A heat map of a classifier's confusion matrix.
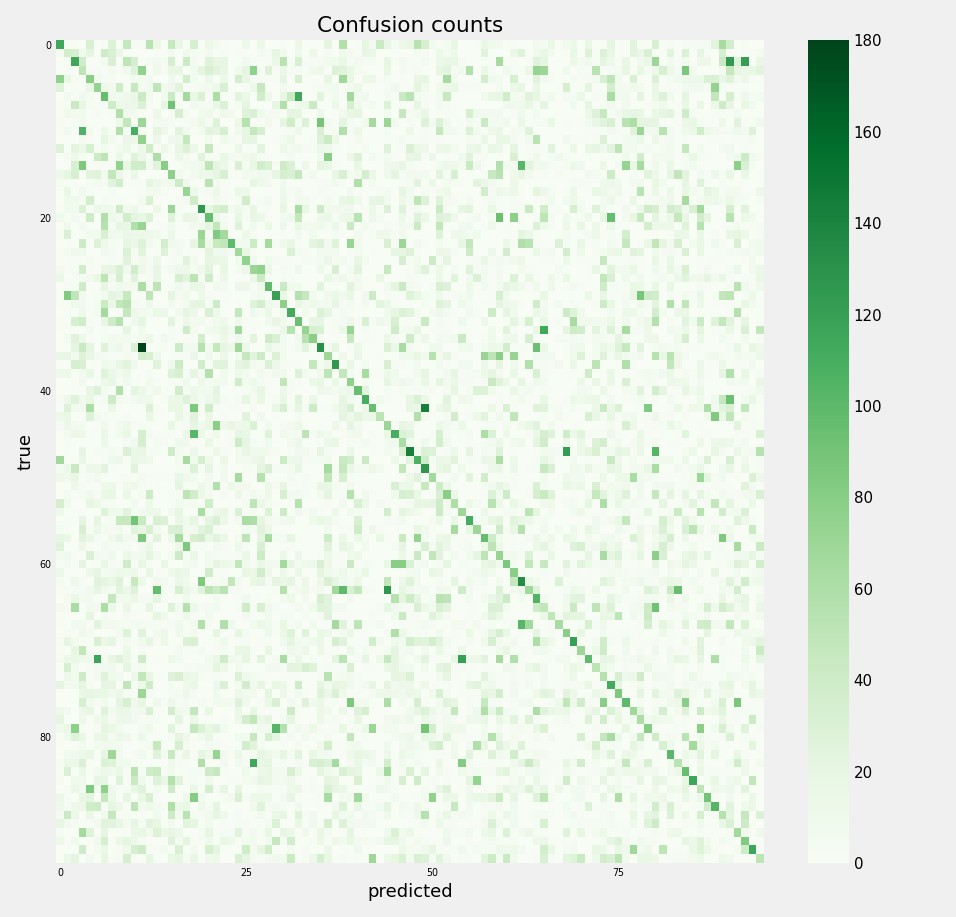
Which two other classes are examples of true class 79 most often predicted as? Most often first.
29, 49
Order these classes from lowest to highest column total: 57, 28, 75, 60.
60, 75, 28, 57
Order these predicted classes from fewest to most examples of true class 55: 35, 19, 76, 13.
19, 35, 13, 76
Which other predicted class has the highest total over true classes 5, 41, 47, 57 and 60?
68
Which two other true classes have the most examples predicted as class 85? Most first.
81, 56
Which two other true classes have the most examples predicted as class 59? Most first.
20, 36
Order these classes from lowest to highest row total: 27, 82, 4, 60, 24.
24, 27, 82, 4, 60
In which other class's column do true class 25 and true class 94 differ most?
42
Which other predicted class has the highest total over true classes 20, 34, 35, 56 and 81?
11
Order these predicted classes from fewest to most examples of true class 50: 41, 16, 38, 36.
41, 16, 38, 36
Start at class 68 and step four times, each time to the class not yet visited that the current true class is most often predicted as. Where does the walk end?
44
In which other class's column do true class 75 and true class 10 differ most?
3
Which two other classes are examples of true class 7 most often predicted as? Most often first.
15, 30
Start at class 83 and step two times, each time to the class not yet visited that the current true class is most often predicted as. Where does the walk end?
27
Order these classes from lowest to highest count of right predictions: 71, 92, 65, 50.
65, 50, 92, 71
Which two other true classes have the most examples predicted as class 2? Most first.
79, 65
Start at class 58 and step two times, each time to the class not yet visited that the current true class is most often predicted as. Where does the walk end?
78
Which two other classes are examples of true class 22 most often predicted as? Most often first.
21, 19
